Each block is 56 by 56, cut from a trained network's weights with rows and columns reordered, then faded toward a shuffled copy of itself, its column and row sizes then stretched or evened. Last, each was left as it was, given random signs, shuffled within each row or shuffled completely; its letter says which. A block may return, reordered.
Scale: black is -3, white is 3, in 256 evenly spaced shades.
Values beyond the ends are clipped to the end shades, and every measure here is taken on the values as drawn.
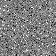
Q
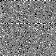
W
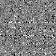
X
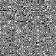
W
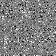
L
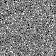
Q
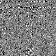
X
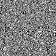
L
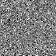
X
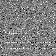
L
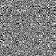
W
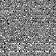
W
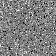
Q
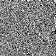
X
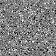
L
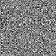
W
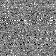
L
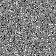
Q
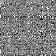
W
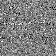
L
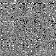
W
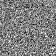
L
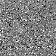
L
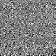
W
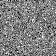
Q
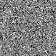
L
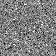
Q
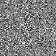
X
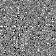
X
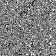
X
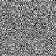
W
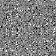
W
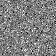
Q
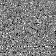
L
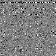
X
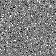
Q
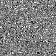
L
